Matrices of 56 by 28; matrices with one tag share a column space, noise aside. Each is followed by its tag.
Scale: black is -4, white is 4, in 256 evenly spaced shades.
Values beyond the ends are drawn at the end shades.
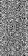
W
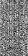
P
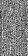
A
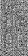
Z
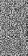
A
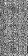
A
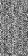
A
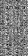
Z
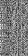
A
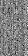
A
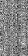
W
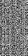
Z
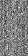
A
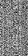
Z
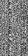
P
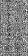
P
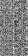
Z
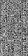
P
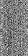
Z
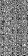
Z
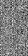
Z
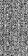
W
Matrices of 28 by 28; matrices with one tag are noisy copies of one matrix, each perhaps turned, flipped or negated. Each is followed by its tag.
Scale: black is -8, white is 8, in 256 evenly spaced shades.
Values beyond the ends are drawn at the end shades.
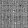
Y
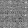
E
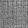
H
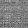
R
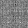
Y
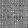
Y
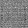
H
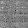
E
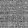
E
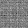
Y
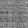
E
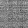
R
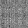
R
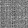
Y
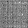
H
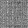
H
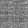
E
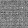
Y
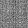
Y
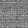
Y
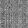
R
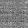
E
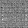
H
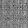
R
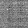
R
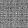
Y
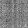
E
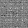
Y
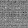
Y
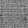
H
